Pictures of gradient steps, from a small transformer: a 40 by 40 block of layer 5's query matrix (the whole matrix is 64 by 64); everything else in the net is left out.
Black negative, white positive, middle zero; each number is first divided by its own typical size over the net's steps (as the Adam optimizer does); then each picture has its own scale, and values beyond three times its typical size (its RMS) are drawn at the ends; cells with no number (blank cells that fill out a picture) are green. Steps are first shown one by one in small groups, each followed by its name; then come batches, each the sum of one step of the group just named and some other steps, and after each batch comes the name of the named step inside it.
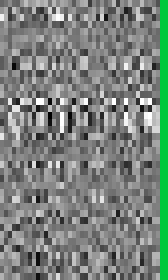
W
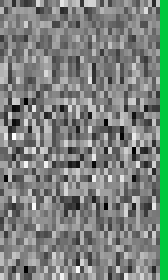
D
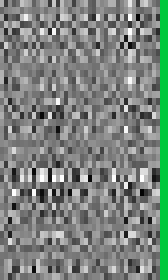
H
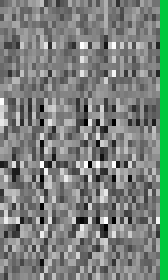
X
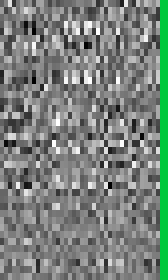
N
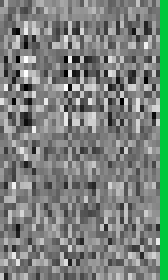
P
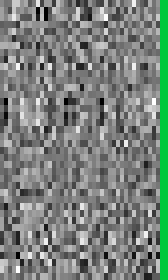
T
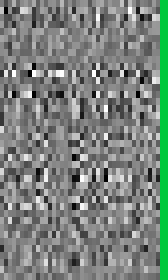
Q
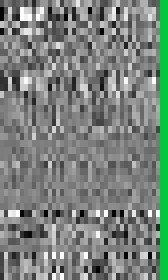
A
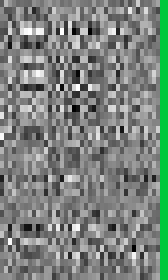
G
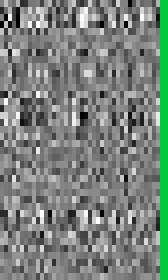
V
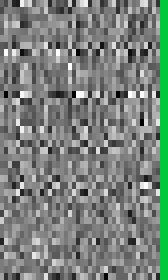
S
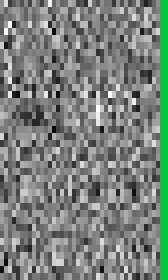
G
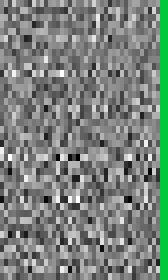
Q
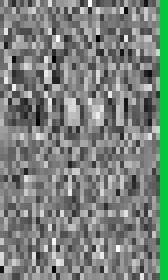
D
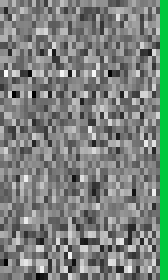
Q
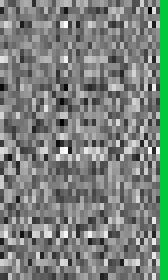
S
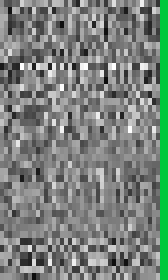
W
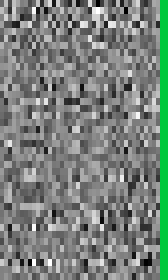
T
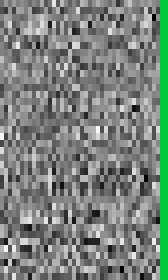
G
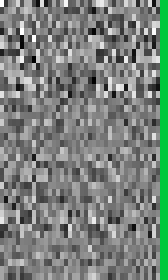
H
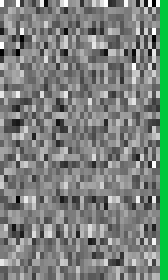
D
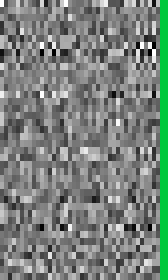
H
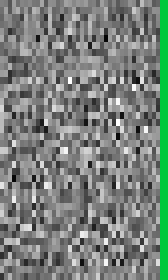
X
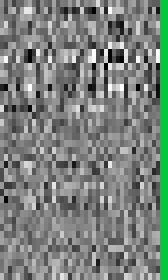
D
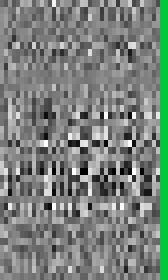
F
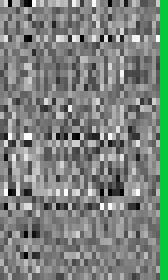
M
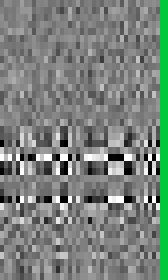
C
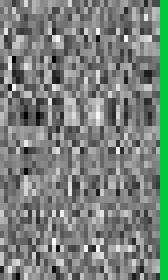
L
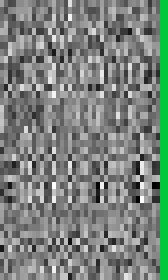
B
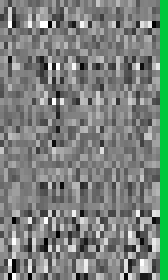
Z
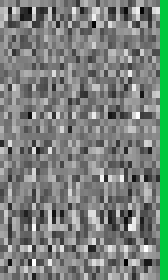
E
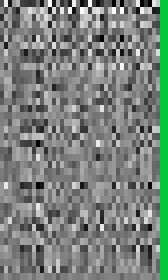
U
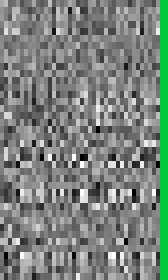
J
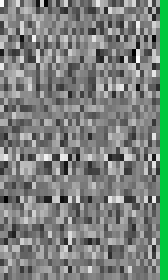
C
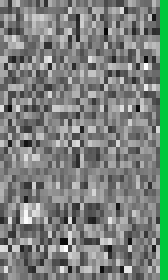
U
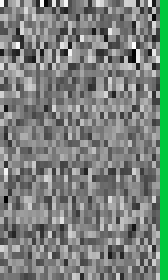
F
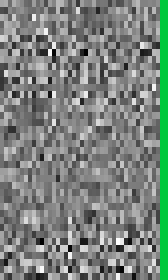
J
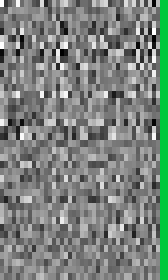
B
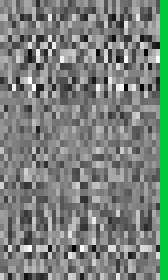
E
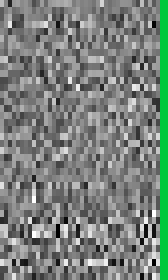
Z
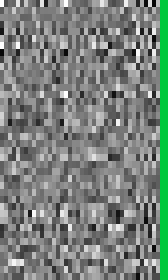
L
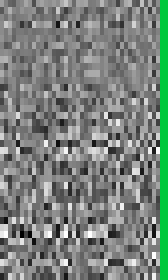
F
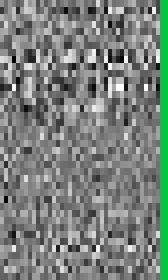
L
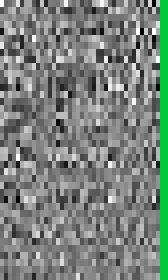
J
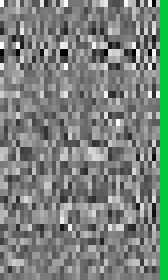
F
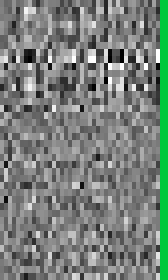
U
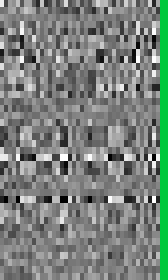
C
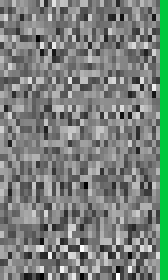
F
